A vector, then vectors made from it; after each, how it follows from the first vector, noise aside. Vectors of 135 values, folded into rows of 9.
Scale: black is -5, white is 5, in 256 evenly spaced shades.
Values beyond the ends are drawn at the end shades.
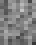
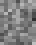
wrapped around, negated.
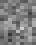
wrapped around, negated.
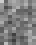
reversed, negated.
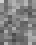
reversed, negated.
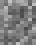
wrapped around, negated.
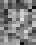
wrapped around, scaled up.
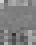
reversed, negated, partly zeroed.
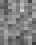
copied.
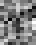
wrapped around, scaled up.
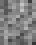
copied.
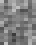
reversed, negated.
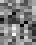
wrapped around, scaled up.
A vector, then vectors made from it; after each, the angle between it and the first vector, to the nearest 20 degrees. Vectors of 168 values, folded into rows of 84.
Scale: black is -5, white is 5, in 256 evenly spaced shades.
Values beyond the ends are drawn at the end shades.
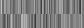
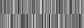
140 degrees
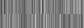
140 degrees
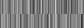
100 degrees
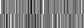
80 degrees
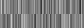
20 degrees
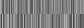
100 degrees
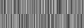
120 degrees
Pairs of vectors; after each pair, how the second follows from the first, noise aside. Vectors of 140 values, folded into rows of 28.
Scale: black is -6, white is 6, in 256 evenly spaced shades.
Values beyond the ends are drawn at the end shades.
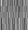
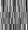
reversed, scaled up.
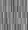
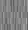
shrunk.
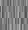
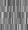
reversed, negated.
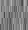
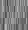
reversed, negated.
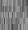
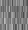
sign-scrambled.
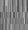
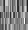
scaled up.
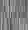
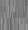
shrunk.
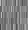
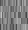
sign-scrambled.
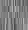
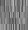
reversed, negated.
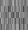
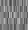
reversed, negated.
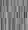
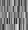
wrapped around, scaled up.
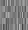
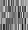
scaled up.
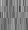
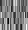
reversed, scaled up.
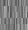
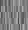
reversed, negated.
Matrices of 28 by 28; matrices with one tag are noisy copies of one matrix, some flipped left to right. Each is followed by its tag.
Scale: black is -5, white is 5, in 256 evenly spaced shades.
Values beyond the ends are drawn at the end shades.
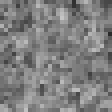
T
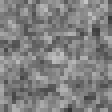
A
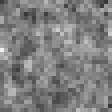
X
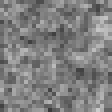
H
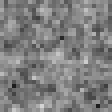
A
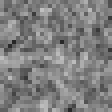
A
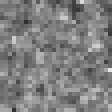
T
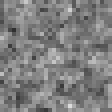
A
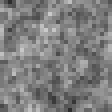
X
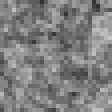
H
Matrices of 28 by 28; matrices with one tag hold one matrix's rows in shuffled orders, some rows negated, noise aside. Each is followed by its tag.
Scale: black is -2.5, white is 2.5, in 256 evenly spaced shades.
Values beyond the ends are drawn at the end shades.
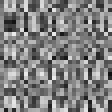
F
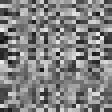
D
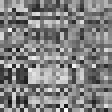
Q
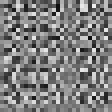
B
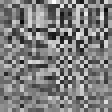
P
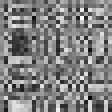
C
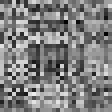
Q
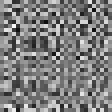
B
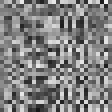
P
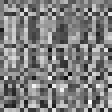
F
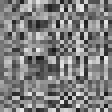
P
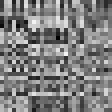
Q
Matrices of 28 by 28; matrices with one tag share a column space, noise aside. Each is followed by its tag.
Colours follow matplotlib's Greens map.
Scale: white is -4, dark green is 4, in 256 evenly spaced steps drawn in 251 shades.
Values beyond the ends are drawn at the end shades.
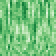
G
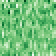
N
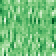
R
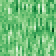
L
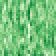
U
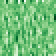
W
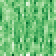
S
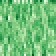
W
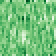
W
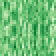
U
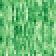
U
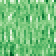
W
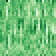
G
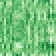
S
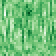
G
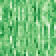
U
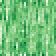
S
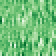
R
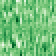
R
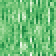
S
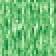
L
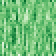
S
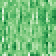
S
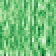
U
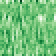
W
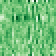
W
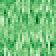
R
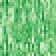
S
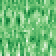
R
